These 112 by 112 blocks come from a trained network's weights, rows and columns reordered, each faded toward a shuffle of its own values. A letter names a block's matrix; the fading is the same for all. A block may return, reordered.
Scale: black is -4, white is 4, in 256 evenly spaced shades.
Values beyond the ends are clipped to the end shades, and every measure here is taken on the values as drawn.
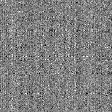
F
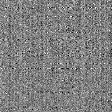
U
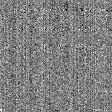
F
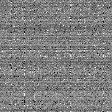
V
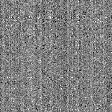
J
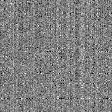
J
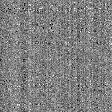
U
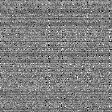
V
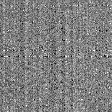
J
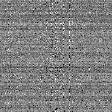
V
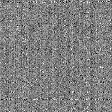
U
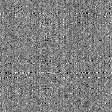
U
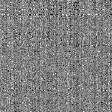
U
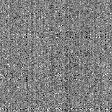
U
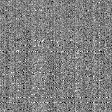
U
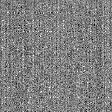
J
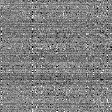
V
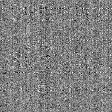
F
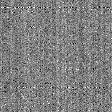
U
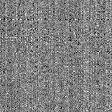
J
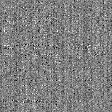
U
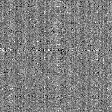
J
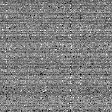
V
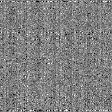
U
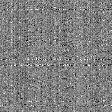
U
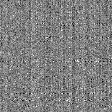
F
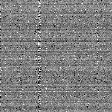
V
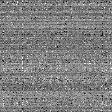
V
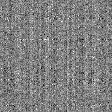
F
